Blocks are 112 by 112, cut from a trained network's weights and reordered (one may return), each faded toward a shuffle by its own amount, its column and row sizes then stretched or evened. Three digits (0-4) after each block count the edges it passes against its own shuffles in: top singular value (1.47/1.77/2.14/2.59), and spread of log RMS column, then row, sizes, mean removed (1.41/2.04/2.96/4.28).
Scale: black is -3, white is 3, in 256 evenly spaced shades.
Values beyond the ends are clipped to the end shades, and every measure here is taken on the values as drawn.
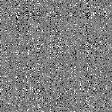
1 3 2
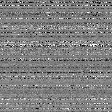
3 0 4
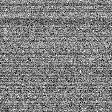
3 1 0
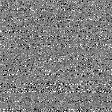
0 0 3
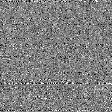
1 0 3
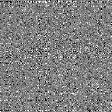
3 2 2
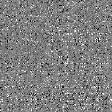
2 2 2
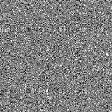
3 1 1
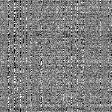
2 4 0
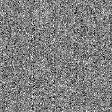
0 2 0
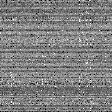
4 2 2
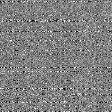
1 0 3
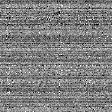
4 2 2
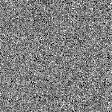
0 1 1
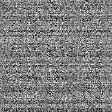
3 3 1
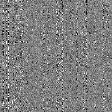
1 3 1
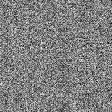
2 0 0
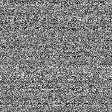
0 0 3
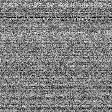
3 1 2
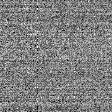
1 2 1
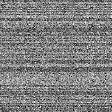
4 2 0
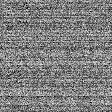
3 1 0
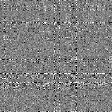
3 2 3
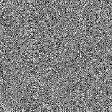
3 2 0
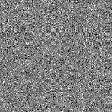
3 1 0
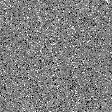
0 1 0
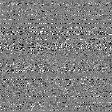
0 1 4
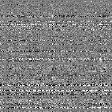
1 2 4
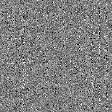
0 2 1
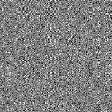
4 2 1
